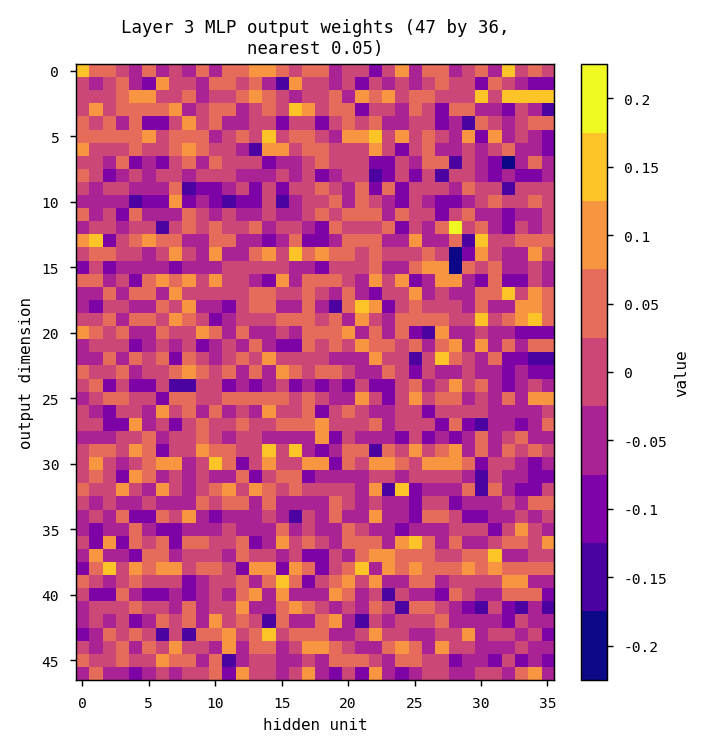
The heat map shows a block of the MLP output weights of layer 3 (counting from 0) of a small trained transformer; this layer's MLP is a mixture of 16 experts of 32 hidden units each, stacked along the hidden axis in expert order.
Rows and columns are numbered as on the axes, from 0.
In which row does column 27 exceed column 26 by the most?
20
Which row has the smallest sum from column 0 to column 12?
10
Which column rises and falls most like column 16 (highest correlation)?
4
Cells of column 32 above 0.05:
4
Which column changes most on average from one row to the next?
6
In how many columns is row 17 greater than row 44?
12
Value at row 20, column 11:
-0.05
